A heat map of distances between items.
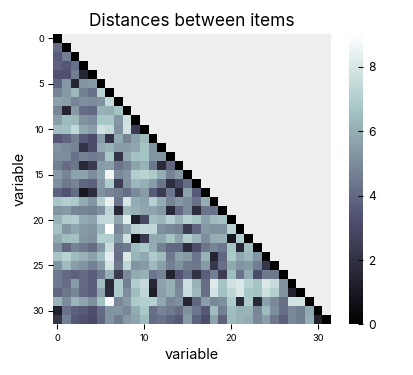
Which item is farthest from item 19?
6
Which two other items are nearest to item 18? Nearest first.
24, 25
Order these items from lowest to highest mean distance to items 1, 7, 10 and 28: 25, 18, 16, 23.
16, 23, 25, 18
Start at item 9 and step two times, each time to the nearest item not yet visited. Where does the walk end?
20
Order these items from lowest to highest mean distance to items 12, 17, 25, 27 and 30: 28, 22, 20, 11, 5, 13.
11, 28, 13, 5, 22, 20
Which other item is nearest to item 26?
13
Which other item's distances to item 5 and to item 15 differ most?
29
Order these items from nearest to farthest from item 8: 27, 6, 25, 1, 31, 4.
1, 4, 27, 31, 6, 25
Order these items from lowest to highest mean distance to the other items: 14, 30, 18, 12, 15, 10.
14, 30, 12, 15, 18, 10
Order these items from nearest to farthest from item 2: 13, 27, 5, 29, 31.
5, 31, 13, 27, 29
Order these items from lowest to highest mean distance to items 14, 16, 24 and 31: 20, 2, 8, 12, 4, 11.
4, 12, 2, 11, 8, 20
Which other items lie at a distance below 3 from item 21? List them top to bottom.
15, 23, 29
